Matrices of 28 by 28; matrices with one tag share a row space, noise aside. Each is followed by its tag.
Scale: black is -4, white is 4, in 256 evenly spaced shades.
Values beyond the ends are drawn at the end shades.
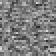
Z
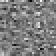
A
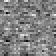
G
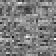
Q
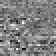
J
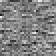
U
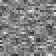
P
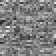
Q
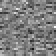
P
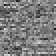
J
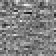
Q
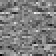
U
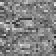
Q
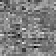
J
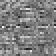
Q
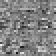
G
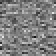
U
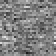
Q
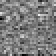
G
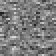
U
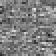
U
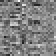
J
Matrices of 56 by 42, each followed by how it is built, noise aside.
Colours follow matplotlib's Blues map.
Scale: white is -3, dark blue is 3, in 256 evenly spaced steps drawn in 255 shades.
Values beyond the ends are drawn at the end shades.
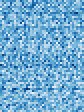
repeating columns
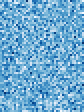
repeating columns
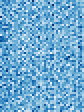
repeating rows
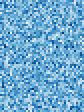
repeating rows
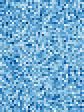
blocks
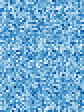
repeating columns
